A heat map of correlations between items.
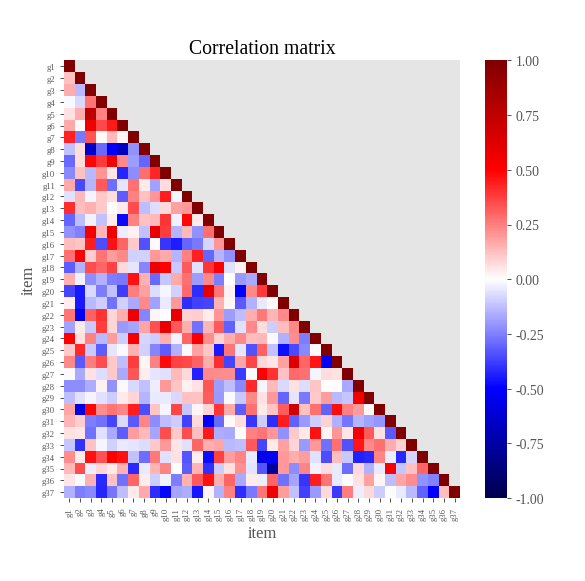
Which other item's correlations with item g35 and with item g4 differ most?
g31
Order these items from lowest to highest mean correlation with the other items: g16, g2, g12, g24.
g2, g16, g12, g24
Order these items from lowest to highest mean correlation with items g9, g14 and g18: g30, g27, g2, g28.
g2, g27, g30, g28
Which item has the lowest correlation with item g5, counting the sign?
g8
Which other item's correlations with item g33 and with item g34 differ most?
g28
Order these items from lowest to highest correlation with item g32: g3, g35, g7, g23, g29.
g3, g35, g23, g7, g29
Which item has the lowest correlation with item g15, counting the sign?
g25
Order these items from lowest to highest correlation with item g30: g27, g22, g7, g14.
g14, g27, g7, g22
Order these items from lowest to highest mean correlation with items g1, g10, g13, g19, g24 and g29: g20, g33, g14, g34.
g34, g20, g33, g14
